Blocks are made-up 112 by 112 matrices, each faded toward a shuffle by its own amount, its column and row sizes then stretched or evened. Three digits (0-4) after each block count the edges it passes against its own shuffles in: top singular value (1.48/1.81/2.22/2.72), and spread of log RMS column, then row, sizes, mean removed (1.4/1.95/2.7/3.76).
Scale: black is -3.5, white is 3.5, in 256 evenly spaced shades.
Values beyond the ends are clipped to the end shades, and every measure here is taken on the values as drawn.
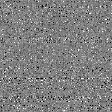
2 1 3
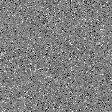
0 1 0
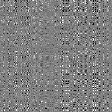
4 4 3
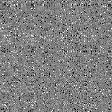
3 1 1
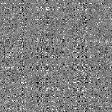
3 3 3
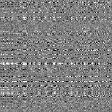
4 2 4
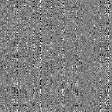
3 4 1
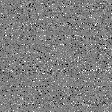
1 0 3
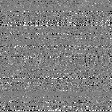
3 1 4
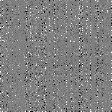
1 4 2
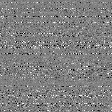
0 0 4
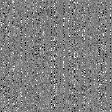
1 4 0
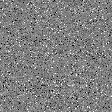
1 0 1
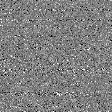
0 0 3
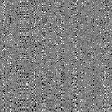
4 3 0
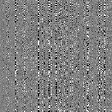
4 4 1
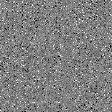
1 2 0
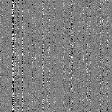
3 4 0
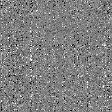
1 3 2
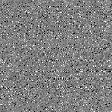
3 0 2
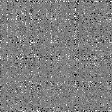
1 3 3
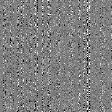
2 4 1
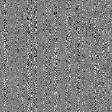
0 4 0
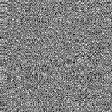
4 0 0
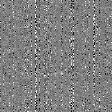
2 4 1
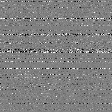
2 0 4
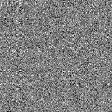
2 1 1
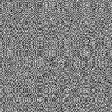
4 1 0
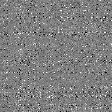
1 2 3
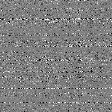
0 1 4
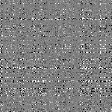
3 3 4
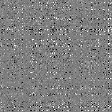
2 3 3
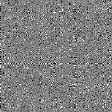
3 3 2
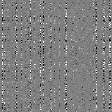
4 4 2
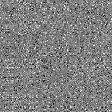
3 0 1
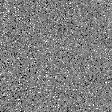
0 1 0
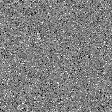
1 0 0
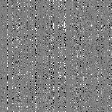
1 4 2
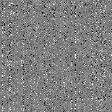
0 3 1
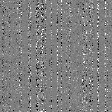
0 4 1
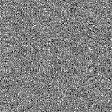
3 1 1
